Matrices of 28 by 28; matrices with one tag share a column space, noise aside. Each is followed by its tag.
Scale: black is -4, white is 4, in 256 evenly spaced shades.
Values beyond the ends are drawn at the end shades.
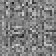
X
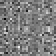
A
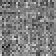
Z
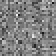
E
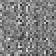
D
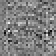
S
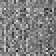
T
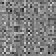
A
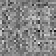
S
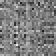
X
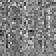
S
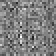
X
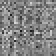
S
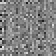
E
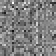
X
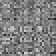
A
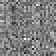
D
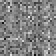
D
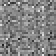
D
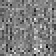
T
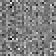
D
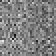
E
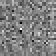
S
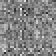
T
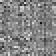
D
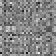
A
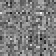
Z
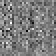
S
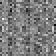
A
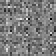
A
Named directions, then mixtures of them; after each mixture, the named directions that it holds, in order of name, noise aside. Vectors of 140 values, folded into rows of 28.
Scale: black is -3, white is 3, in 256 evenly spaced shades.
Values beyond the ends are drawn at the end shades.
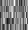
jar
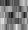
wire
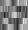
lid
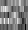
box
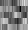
lid, wire.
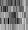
box, wire.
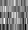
box, jar.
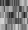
wire.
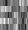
box, wire.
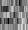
box, jar.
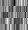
jar, lid.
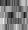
wire.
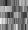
box, wire.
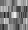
box, lid.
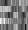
box, wire.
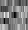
box, lid.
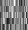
jar.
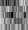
jar, wire.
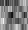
wire.
